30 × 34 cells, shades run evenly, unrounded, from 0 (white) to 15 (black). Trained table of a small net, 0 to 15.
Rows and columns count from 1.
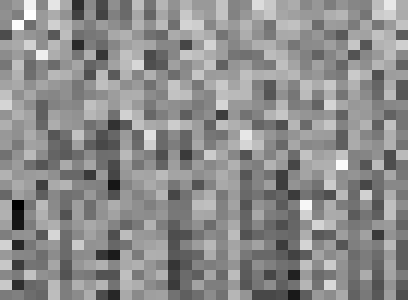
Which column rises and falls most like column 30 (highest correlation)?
21
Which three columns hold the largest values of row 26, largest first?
10, 9, 25
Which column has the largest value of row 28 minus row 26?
27
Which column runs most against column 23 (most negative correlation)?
20
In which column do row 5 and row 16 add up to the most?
16
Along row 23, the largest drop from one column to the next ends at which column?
3
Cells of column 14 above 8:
7
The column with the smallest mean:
33
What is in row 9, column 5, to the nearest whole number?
6
